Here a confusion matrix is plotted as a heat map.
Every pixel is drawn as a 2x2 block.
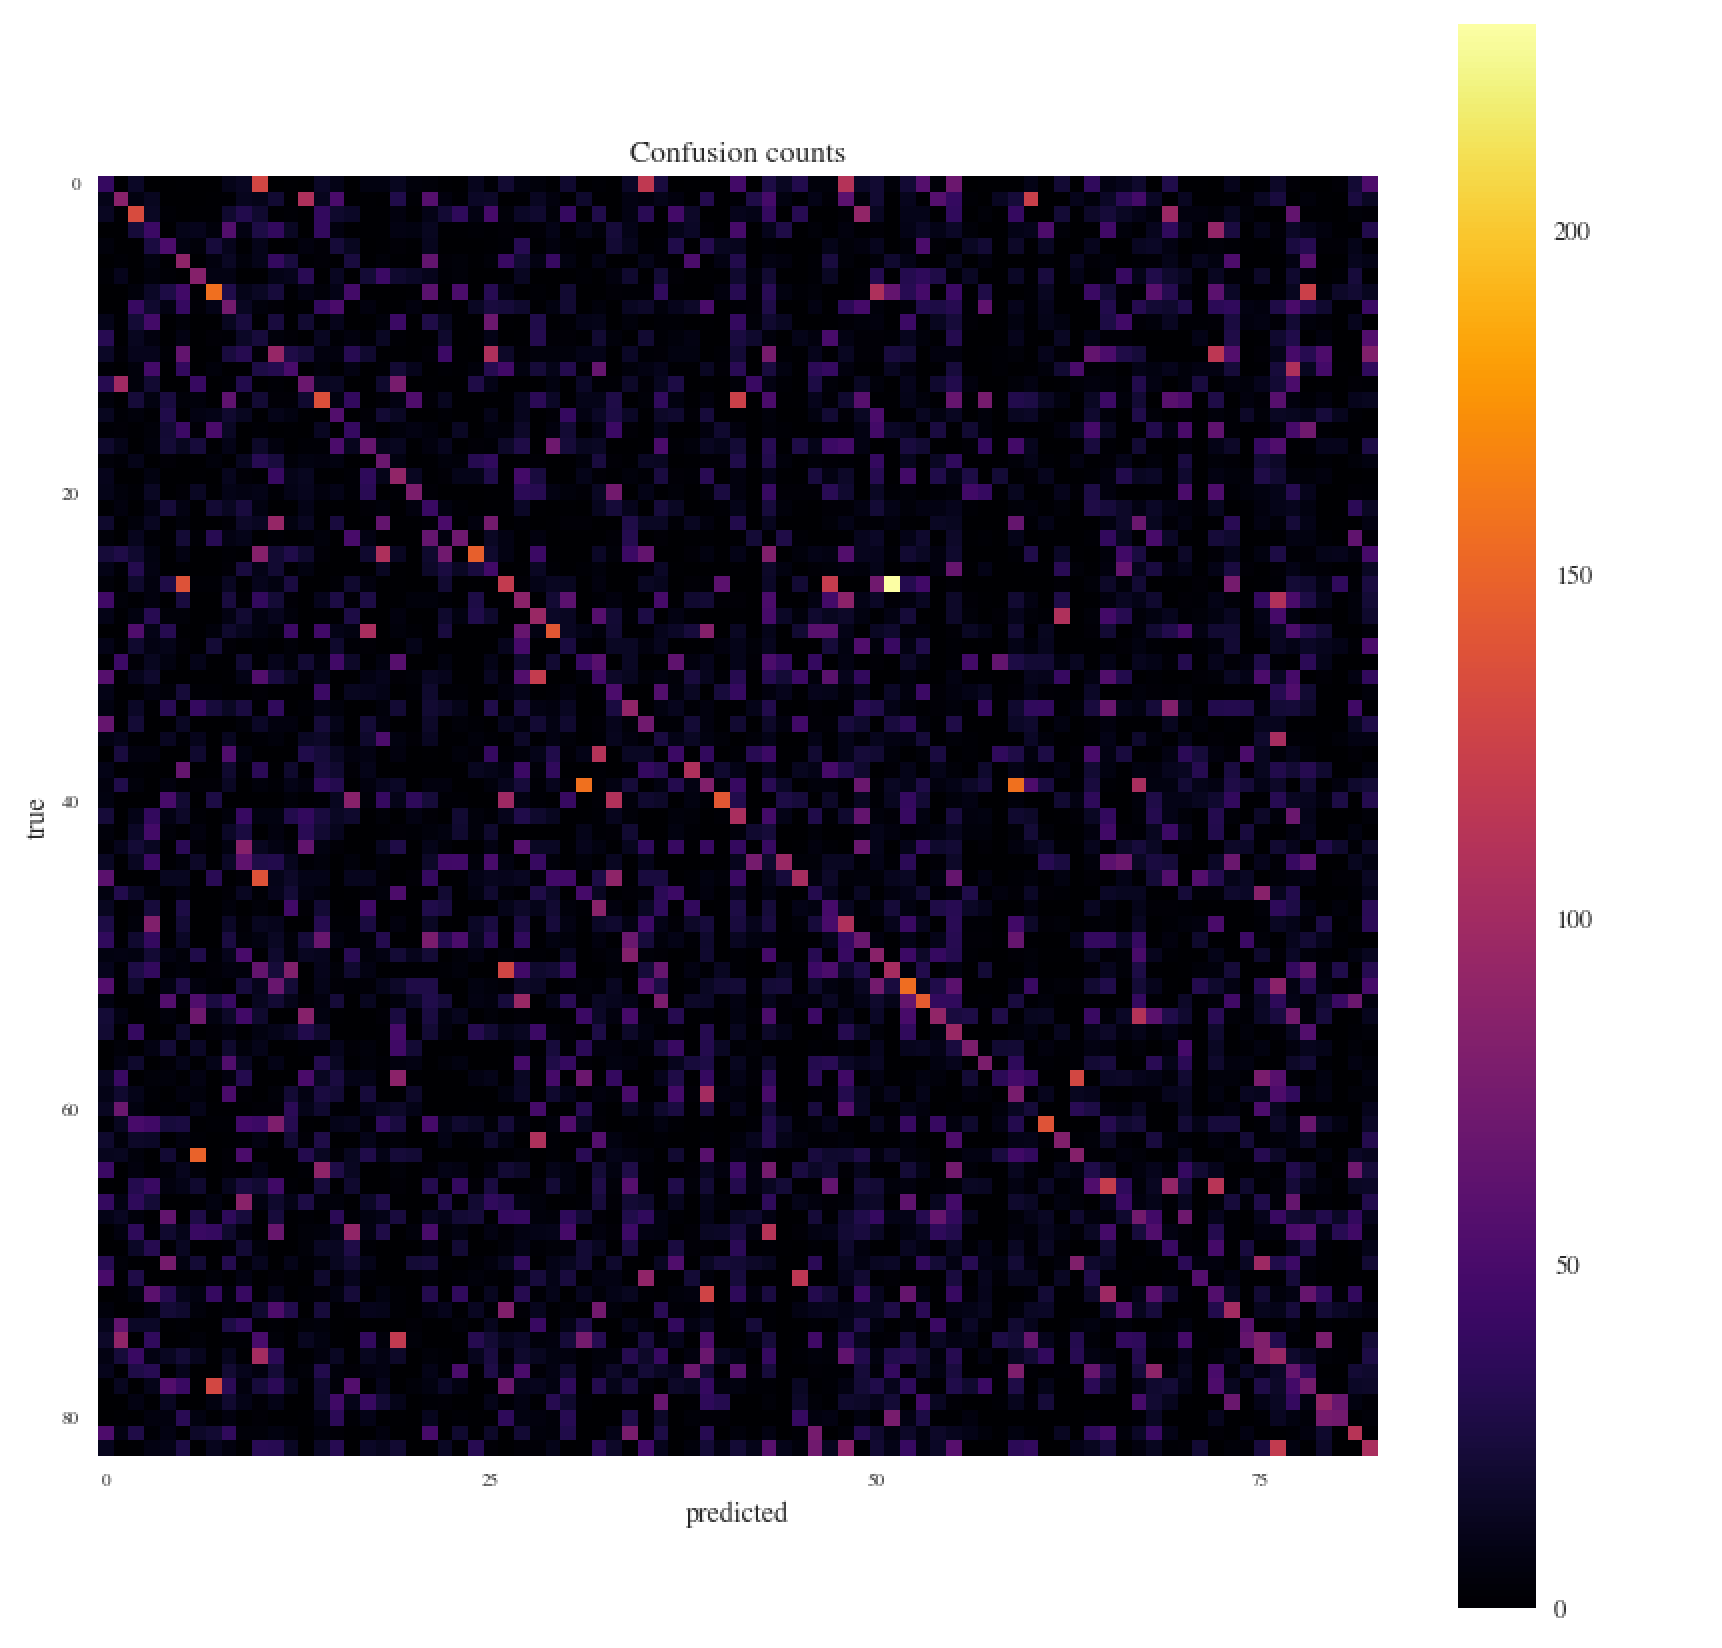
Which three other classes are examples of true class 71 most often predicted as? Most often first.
45, 35, 0
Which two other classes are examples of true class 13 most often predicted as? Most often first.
1, 19
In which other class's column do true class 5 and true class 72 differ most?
39
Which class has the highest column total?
43
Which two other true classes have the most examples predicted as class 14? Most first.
64, 49
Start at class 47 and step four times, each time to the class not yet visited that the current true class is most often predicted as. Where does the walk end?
55
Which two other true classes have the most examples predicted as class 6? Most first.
63, 54
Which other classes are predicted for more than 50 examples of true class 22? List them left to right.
11, 18, 25, 59, 67
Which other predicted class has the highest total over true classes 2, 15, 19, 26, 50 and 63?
51
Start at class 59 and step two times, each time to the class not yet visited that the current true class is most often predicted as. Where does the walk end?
31
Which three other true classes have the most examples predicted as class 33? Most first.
40, 45, 20
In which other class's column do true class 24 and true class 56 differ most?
18
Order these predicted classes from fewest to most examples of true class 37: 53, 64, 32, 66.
53, 66, 64, 32
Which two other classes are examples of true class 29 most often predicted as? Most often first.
17, 39
